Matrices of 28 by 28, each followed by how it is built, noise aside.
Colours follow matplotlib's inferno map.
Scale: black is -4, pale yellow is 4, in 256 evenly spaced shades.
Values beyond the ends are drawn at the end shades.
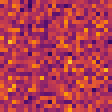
repeating rows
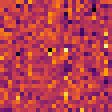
uneven columns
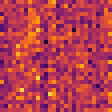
blocks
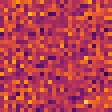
repeating rows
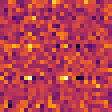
uneven rows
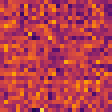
blocks
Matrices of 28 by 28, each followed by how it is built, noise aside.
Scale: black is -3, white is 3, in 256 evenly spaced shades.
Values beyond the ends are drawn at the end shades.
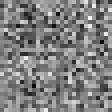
blocks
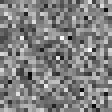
repeating rows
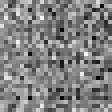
blocks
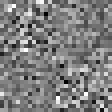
block diagonal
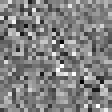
block diagonal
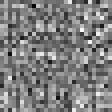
blocks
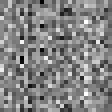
repeating rows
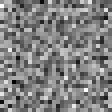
repeating rows
